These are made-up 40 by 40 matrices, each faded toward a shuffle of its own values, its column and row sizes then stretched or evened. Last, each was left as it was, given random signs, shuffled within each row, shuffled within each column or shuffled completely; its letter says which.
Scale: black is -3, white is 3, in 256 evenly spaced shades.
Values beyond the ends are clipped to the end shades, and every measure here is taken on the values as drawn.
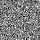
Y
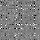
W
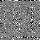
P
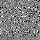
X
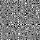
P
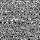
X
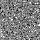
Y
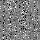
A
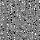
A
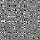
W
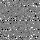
X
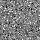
Y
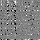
W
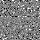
X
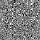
A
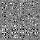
P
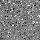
X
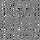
W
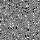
A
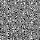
A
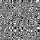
W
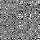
W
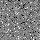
Y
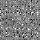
P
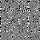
P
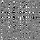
W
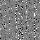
A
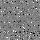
X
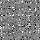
P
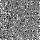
A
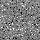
Y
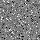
Y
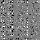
P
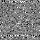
X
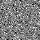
Y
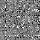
P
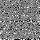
X
